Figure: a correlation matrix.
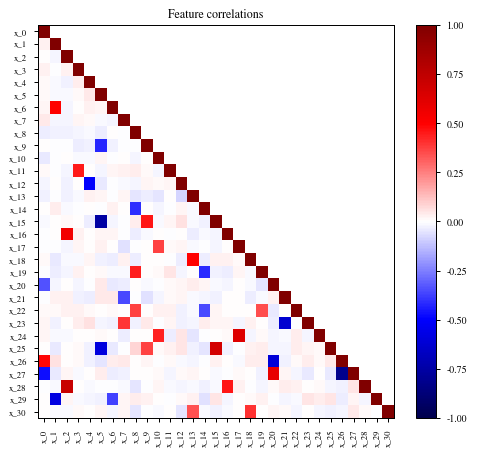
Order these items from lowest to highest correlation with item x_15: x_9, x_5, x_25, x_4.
x_5, x_4, x_9, x_25
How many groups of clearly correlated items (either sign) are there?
10
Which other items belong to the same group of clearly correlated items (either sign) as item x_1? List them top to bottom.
x_6, x_29
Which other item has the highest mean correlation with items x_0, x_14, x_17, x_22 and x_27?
x_24
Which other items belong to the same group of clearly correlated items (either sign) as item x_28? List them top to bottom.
x_2, x_16
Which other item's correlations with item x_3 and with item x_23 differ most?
x_21
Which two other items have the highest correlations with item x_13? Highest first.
x_18, x_30
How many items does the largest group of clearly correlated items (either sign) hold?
4
